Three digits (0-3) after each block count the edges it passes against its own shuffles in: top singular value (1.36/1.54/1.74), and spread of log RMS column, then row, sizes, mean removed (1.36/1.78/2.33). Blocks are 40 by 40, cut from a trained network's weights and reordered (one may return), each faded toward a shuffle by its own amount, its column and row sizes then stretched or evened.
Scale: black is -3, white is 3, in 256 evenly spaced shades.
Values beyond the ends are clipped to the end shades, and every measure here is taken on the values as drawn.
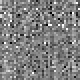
0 0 2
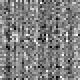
3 1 2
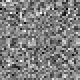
2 0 1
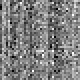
3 1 1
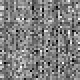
2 1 1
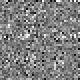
0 2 1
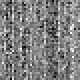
3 2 0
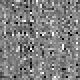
0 2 2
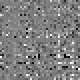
0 3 3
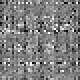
2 0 3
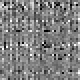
3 0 3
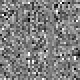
1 3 0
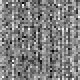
3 2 0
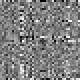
2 2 2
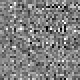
2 2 2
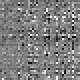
1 3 1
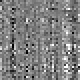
2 3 2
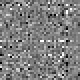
1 2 2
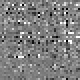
0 2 3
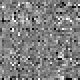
0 2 3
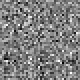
2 1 1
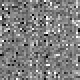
0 2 2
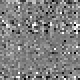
0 1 3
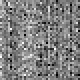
2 2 1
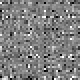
1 2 3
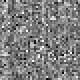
0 0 1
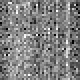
3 2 2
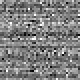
2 0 1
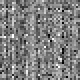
2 2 0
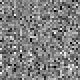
0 2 0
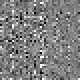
1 3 2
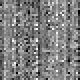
3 3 1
